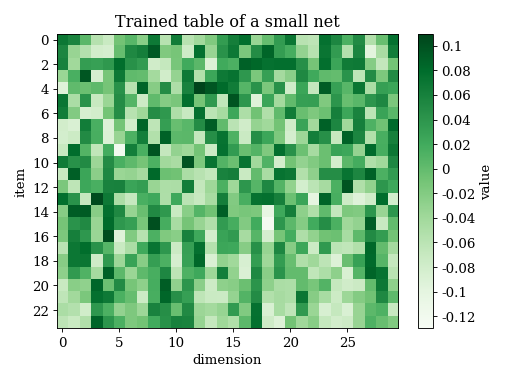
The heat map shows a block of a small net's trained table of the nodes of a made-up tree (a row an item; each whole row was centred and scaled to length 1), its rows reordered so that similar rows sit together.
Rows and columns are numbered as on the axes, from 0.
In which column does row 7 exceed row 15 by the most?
13
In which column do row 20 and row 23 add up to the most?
3
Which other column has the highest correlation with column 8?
1
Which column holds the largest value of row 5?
15
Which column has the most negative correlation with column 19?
11
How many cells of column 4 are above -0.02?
19
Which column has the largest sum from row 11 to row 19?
4
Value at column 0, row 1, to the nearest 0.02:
0.06
